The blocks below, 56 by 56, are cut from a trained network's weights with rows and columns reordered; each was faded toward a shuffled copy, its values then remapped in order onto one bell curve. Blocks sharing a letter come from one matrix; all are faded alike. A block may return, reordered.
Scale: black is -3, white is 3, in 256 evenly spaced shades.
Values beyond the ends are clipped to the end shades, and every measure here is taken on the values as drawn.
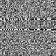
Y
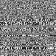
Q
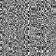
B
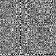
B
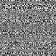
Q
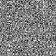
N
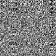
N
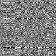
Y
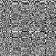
B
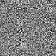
N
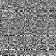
Y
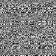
Q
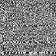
B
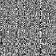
B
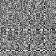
B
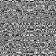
Q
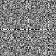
B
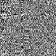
N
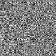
Q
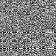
Y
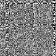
B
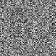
N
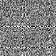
B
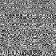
Q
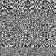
Q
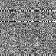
Y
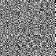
B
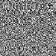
N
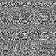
Q
